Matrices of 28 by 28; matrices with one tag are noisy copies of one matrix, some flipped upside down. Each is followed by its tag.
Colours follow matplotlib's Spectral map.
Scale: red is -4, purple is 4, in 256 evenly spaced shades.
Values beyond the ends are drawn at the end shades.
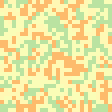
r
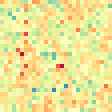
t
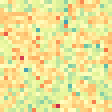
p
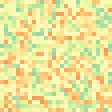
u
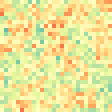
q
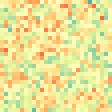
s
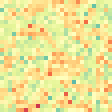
r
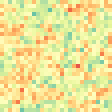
p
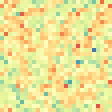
u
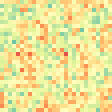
t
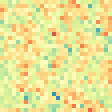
t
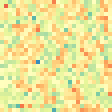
t
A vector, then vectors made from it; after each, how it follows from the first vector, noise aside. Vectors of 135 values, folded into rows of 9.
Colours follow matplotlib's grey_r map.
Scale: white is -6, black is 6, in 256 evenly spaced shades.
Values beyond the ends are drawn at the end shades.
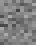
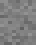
wrapped around, shrunk.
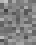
wrapped around, negated.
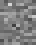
wrapped around, negated.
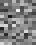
negated, scaled up.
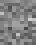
reversed, negated.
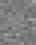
reversed, negated, shrunk.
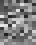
negated, scaled up.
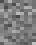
wrapped around, negated.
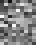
negated, scaled up.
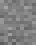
wrapped around, shrunk.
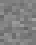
reversed, negated, shrunk.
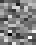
wrapped around, negated, scaled up.
